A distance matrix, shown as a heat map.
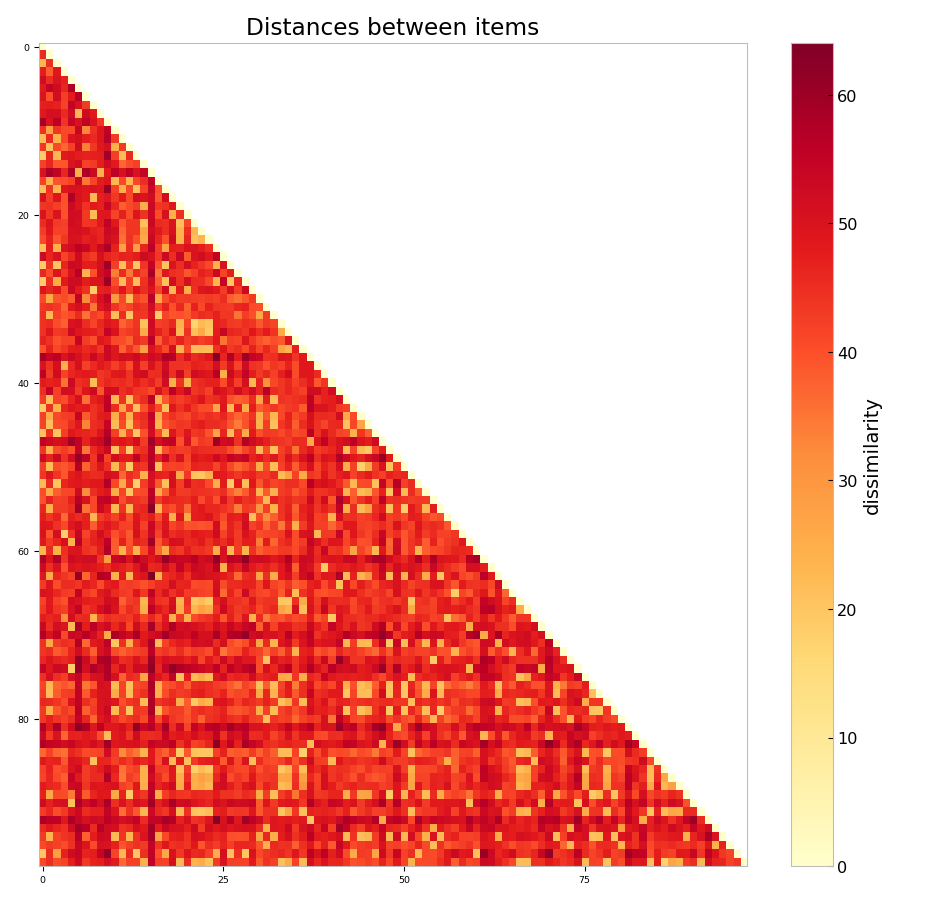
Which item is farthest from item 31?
41
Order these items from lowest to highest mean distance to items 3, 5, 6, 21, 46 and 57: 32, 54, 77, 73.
32, 77, 54, 73
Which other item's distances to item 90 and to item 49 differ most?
74
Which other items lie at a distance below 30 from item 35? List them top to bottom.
57, 65, 72
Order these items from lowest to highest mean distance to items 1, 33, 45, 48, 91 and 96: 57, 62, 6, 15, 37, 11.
11, 6, 57, 62, 37, 15
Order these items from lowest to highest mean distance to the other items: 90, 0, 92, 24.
0, 24, 90, 92
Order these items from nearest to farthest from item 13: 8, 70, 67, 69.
67, 8, 69, 70
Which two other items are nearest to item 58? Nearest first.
3, 38
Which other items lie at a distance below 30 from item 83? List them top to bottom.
37, 47, 92
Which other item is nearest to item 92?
37
